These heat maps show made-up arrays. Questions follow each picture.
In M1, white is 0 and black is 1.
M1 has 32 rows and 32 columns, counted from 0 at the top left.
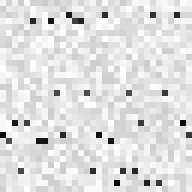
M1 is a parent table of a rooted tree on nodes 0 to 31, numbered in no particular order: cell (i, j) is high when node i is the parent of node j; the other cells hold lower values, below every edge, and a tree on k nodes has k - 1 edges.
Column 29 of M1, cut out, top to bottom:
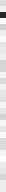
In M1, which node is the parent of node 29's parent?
20
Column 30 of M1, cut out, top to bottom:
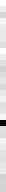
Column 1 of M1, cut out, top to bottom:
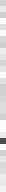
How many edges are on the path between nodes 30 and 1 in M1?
3
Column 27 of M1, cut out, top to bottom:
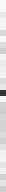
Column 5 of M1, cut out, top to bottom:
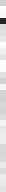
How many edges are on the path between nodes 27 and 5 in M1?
4
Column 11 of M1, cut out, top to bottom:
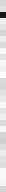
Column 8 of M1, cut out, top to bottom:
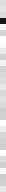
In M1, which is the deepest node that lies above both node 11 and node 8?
28
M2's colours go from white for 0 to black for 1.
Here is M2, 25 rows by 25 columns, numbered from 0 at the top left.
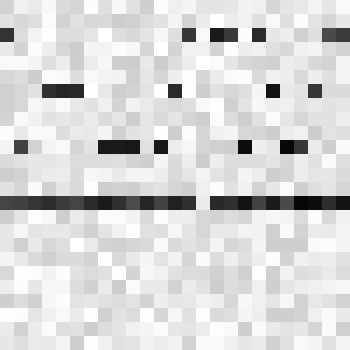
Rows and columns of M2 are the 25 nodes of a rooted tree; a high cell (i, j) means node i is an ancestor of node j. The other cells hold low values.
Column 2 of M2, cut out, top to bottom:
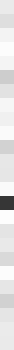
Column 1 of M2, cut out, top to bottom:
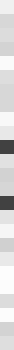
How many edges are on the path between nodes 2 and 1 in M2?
3
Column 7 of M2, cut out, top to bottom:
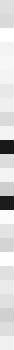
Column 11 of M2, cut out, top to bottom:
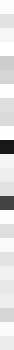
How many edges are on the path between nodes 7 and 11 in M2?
2
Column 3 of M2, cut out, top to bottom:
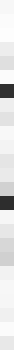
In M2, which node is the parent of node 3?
6
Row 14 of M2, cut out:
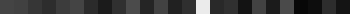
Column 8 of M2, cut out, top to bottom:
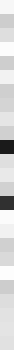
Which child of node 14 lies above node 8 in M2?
10
